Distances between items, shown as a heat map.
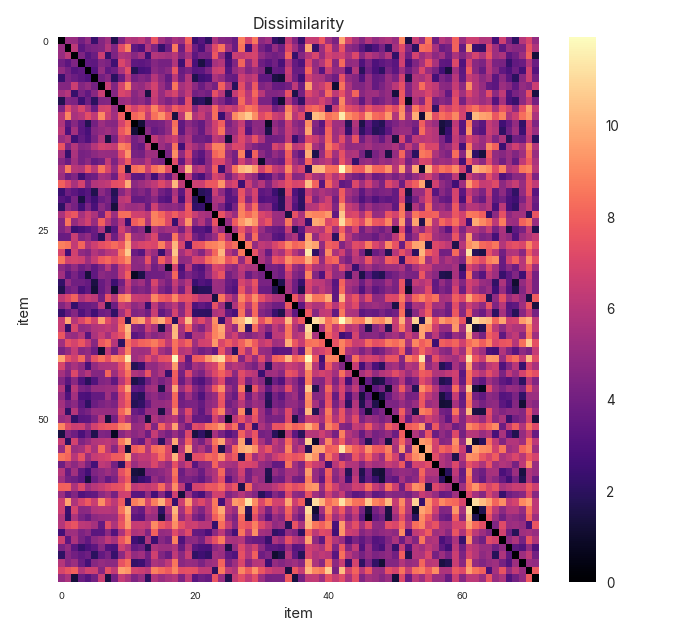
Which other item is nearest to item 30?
16
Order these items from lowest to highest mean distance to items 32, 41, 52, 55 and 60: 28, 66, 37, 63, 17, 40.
66, 63, 28, 40, 17, 37
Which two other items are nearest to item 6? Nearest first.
41, 26
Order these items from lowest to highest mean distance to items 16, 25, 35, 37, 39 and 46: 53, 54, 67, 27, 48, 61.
67, 48, 53, 54, 61, 27
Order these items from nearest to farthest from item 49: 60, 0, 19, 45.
45, 60, 0, 19
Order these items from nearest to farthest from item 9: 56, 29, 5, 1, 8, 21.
56, 5, 8, 21, 1, 29
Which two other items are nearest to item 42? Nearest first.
39, 19
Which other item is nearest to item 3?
21
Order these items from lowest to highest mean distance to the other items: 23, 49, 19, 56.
49, 56, 19, 23
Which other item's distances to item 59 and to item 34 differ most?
27
